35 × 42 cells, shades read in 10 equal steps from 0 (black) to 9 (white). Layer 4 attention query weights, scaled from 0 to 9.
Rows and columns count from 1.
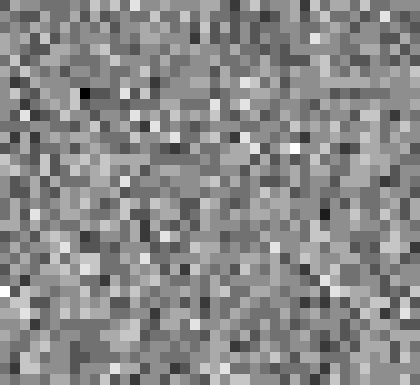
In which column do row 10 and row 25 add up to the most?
25
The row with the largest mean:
27
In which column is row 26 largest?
33
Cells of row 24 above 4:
29
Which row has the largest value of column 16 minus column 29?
12
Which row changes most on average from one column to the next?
11
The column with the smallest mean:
31
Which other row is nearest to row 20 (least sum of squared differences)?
19
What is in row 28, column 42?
3
